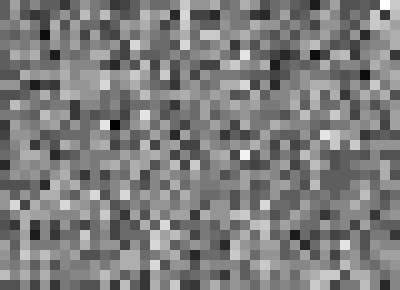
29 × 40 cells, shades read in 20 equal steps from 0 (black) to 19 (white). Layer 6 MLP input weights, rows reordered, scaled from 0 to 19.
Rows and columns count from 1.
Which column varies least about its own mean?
10
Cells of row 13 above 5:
35
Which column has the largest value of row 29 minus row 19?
5
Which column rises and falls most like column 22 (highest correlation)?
21
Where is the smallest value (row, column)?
13, 12
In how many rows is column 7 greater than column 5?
18
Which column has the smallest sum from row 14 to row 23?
1
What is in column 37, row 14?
4
